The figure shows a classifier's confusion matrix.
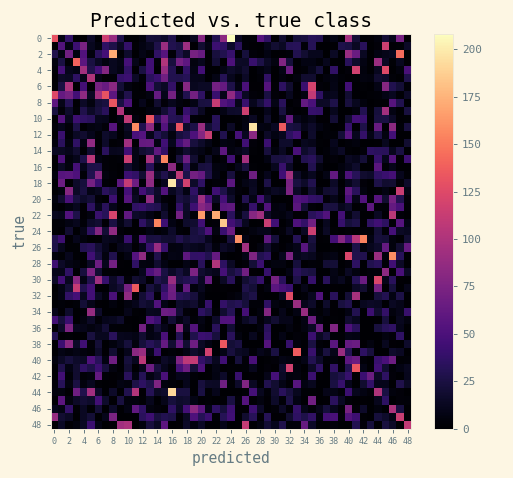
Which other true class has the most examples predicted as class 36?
32
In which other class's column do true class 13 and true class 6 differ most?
35
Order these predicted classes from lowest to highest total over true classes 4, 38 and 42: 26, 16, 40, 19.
26, 16, 19, 40
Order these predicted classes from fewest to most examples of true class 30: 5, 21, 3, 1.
5, 1, 21, 3
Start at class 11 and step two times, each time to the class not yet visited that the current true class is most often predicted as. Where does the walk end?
46
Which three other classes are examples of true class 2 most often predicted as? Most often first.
8, 47, 40
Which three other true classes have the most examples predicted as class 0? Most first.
7, 47, 8
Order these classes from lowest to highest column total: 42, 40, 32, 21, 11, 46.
42, 21, 11, 32, 46, 40
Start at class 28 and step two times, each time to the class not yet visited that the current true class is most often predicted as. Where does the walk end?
20
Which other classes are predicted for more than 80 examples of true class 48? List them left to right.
9, 10, 26
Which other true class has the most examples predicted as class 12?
40
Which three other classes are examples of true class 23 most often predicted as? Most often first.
14, 29, 35
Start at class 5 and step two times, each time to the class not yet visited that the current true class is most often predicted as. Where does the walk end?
10
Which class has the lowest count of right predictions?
37
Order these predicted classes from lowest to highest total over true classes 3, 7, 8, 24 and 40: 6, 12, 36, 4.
36, 12, 4, 6
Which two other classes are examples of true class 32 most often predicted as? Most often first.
41, 10
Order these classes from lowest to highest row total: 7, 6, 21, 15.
21, 15, 6, 7
